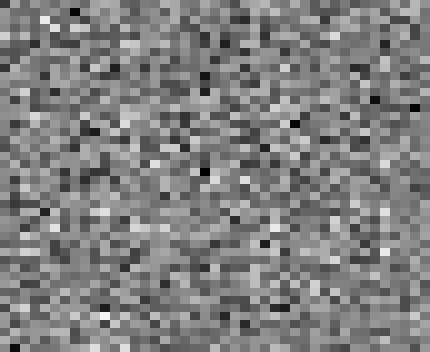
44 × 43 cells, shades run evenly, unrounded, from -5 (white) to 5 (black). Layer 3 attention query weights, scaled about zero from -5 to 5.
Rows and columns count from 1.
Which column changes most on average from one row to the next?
25
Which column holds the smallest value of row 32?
39
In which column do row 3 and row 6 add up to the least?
5
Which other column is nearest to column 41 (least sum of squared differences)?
40
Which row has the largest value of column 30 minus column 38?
16
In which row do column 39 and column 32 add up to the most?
6
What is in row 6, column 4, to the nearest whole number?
3
